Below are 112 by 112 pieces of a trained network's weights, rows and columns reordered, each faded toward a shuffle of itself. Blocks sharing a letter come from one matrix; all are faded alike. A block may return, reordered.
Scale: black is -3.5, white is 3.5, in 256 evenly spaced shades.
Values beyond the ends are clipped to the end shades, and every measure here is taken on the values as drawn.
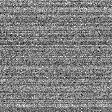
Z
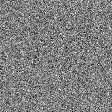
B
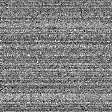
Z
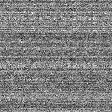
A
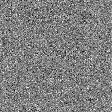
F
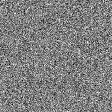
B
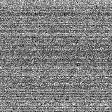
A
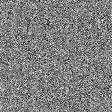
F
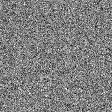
B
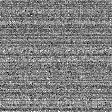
Z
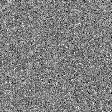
F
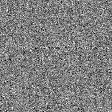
F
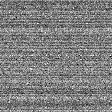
Z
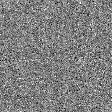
F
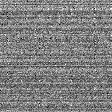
Z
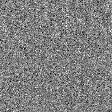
F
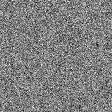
B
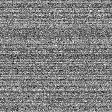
A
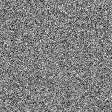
B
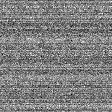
A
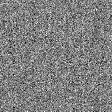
F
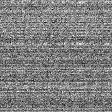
A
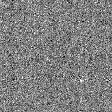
F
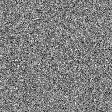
B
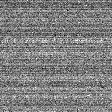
Z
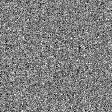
F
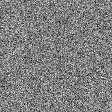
B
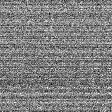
A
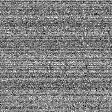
Z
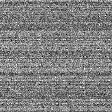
Z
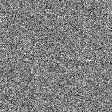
F
